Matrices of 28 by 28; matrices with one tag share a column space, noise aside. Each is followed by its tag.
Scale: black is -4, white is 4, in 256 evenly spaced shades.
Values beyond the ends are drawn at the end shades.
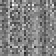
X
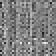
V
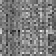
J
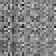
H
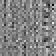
X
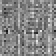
J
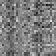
H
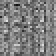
H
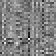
V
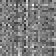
X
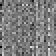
X
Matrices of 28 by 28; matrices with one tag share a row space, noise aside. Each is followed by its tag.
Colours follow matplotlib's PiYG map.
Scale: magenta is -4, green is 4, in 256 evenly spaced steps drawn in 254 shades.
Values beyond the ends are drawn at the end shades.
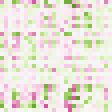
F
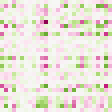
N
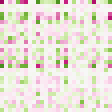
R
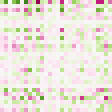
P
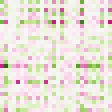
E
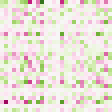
P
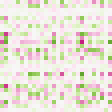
E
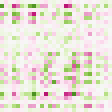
F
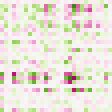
F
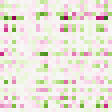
N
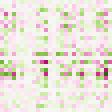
N
